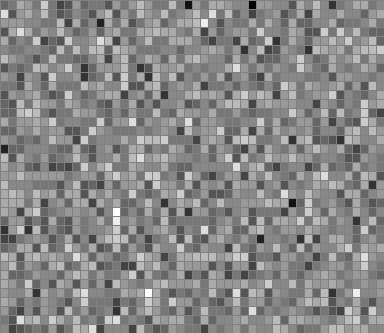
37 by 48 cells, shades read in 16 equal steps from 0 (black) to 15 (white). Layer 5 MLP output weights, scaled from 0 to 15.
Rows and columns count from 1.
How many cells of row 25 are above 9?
12
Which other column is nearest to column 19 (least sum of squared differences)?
11
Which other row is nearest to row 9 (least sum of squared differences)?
21
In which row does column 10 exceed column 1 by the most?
17
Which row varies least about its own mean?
32
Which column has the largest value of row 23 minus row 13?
39
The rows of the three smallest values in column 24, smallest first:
1, 24, 31
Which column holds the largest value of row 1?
6
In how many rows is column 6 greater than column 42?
16
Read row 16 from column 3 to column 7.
6 7 6 8 11
